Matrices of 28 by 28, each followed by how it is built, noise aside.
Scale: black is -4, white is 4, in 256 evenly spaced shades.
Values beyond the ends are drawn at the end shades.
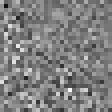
lower triangular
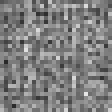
blocks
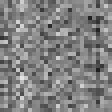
repeating rows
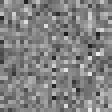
uneven columns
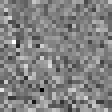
lower triangular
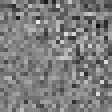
upper triangular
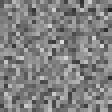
noise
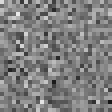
low rank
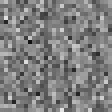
repeating rows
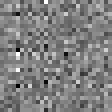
low rank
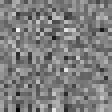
low rank
